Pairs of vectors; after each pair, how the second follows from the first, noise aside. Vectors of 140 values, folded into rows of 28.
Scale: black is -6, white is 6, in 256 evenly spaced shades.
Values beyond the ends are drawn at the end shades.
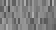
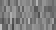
wrapped around.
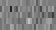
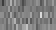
wrapped around, negated.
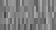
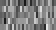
wrapped around, scaled up.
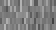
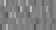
wrapped around, partly zeroed.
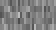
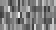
scaled up.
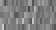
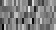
negated, scaled up.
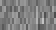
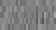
negated, shrunk.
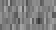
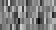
scaled up.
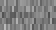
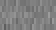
negated, shrunk.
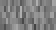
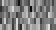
wrapped around, scaled up.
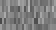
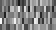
negated, scaled up.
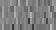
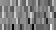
scaled up.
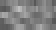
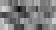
negated, scaled up.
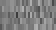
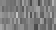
negated.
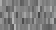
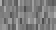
wrapped around.
